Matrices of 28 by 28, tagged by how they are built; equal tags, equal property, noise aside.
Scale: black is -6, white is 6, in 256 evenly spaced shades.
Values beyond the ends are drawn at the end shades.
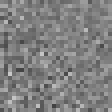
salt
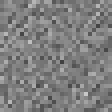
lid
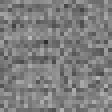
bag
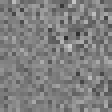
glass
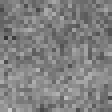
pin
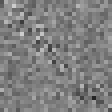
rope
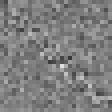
rope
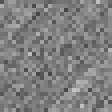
lid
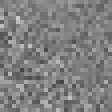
salt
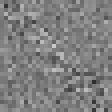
rope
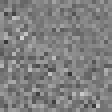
salt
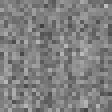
bag
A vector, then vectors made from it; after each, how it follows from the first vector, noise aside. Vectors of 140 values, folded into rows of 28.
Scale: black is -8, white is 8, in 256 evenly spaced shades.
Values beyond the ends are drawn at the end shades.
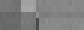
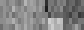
reversed, scaled up.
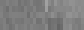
reversed, negated, shrunk.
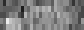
wrapped around, scaled up.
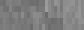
reversed, negated, shrunk.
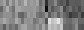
reversed, scaled up.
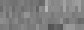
reversed, negated, partly zeroed.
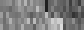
reversed, scaled up.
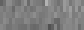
reversed, negated, partly zeroed.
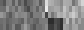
reversed, negated, scaled up.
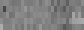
wrapped around, partly zeroed.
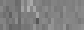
partly zeroed.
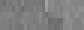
reversed, negated, shrunk.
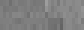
reversed, negated, shrunk.
